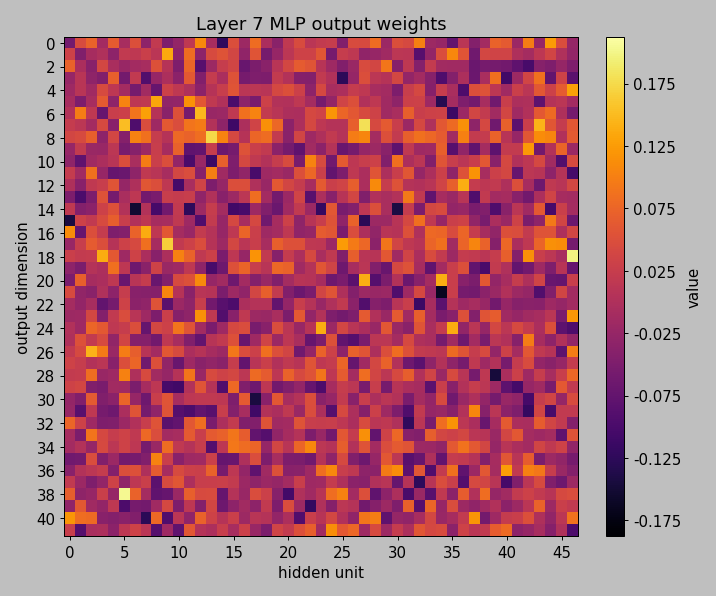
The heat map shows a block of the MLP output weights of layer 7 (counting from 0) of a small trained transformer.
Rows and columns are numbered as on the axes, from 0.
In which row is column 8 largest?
5
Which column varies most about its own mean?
46
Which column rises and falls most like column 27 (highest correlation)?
12
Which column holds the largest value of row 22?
8
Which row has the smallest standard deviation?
22
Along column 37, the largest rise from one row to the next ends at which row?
40
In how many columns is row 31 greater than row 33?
13
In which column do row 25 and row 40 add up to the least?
7
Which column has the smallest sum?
14
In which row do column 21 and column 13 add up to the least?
10
